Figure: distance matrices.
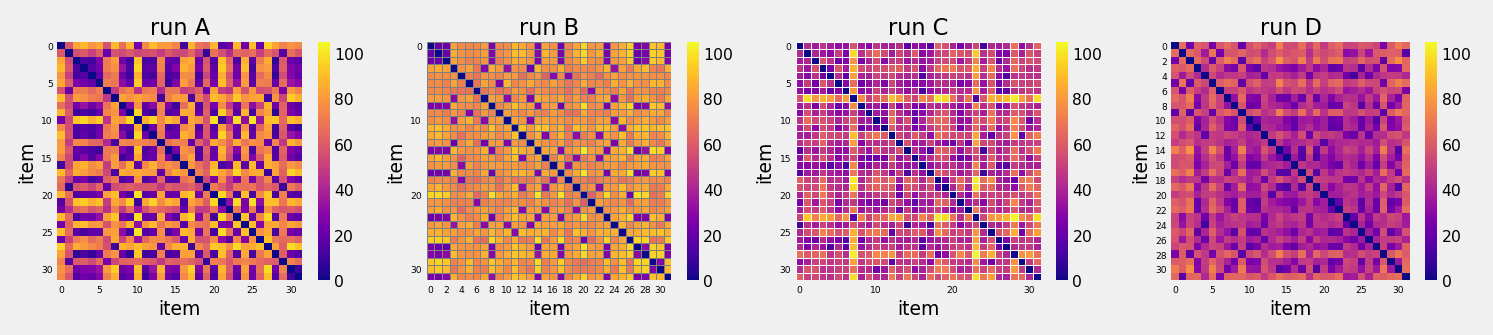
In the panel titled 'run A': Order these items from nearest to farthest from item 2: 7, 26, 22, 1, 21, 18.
18, 1, 22, 26, 7, 21
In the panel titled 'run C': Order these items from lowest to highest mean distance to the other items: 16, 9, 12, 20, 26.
16, 26, 9, 20, 12
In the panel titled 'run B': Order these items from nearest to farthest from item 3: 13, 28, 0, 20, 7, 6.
13, 7, 6, 20, 0, 28
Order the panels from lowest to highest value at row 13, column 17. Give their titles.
run A, run D, run C, run B
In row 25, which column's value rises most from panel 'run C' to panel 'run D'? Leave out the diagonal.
12
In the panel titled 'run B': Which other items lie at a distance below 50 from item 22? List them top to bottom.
12, 15, 19
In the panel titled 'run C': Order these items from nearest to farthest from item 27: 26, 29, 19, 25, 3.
26, 3, 19, 29, 25
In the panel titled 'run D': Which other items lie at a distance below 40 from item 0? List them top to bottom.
2, 5, 9, 28
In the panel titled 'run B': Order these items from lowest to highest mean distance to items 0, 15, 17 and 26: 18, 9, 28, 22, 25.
28, 22, 18, 9, 25
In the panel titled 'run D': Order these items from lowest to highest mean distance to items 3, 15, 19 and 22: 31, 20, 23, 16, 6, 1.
16, 20, 23, 6, 1, 31
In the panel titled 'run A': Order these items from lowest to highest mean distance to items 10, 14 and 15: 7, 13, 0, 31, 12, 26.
31, 12, 26, 0, 13, 7
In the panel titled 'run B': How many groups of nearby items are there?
9
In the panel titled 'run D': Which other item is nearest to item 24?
4
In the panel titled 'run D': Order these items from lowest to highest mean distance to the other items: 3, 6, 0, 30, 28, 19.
3, 19, 30, 6, 28, 0
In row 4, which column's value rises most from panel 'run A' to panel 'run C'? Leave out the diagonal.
23
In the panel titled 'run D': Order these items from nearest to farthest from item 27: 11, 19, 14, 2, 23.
11, 19, 14, 23, 2
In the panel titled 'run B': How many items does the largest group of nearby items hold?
10
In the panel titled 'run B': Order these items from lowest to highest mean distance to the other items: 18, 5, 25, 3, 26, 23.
23, 18, 3, 5, 26, 25
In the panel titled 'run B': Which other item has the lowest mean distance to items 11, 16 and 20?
18
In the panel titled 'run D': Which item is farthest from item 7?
2
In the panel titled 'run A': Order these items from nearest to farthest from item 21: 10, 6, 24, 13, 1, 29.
10, 24, 6, 1, 29, 13
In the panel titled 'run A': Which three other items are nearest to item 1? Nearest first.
19, 29, 6
